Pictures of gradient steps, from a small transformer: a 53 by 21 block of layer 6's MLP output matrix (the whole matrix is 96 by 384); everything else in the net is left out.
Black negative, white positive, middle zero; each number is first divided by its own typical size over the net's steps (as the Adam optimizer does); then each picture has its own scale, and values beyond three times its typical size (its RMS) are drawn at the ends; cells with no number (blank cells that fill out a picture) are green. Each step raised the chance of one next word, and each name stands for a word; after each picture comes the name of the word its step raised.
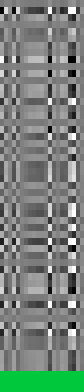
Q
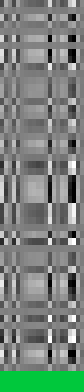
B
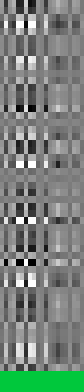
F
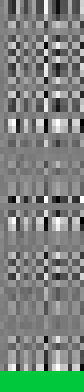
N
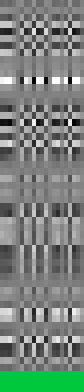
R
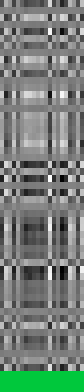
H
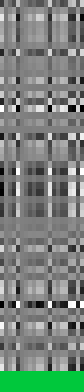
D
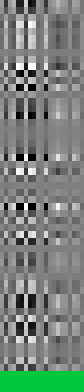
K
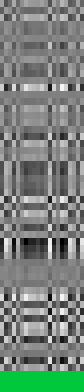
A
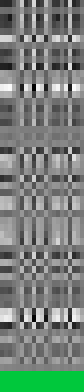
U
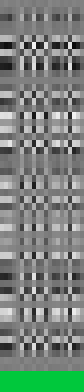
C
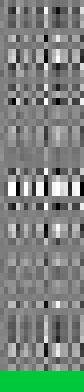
B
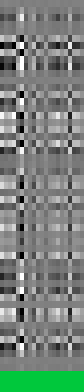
C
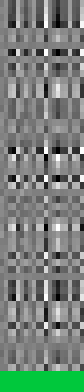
U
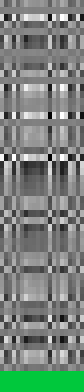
K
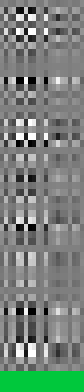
R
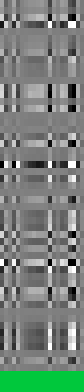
F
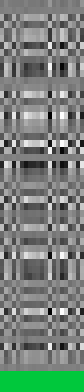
C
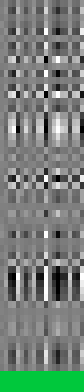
H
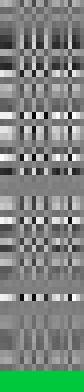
K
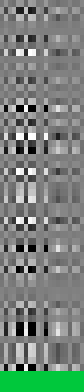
D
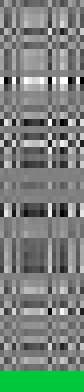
R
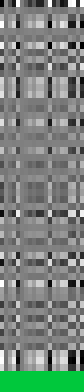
N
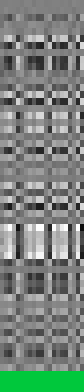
C
